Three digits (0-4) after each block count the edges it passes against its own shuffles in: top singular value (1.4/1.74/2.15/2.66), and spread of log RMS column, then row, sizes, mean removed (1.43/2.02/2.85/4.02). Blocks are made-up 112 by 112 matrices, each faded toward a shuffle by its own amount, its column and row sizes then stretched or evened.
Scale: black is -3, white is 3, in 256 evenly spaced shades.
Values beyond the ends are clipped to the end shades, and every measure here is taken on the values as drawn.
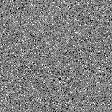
2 0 1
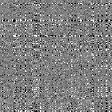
4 3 3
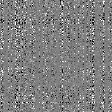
2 4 3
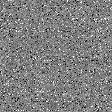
1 0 2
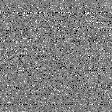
1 0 3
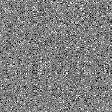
3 0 2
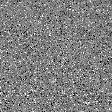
0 0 1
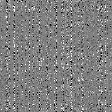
2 4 2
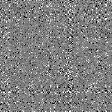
3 2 2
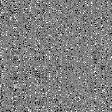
2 3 1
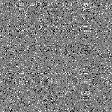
3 1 2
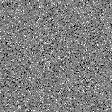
2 0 0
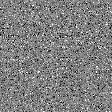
1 0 1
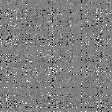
1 3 3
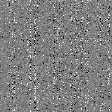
0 3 0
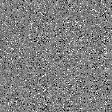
1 2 1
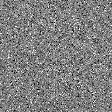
1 1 0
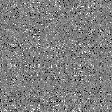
2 2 2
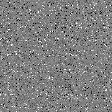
0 1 2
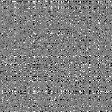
4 2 3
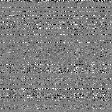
0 2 4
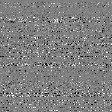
1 1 4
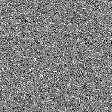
2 0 1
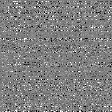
1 2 4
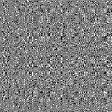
4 2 2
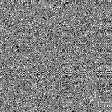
3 0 1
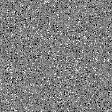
0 2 1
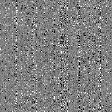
3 3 1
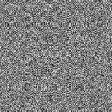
4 2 0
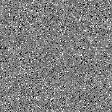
0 2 1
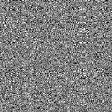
3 1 2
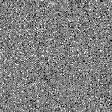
2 0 0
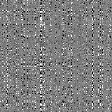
4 4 2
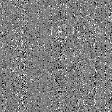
2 3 0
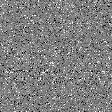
1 0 2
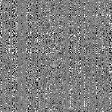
2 4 2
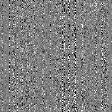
0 4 1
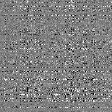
0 3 4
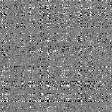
3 3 4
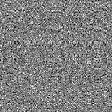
3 0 1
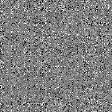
1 3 2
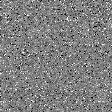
1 0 2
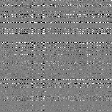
4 2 4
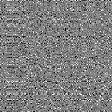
4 0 2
